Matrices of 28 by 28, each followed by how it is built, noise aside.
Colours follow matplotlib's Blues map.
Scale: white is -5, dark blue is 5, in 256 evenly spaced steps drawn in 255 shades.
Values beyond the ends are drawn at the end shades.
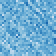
Toeplitz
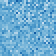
upper triangular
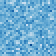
low rank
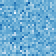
uneven columns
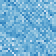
Toeplitz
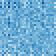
low rank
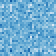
low rank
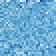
uneven rows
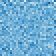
low rank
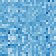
low rank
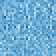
low rank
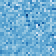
upper triangular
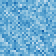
Toeplitz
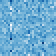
uneven columns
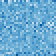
uneven rows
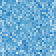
repeating rows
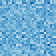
low rank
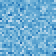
low rank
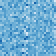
uneven columns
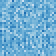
blocks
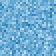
noise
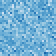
Toeplitz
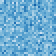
blocks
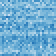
blocks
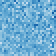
upper triangular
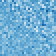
upper triangular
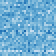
uneven rows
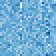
uneven columns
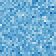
noise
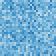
blocks
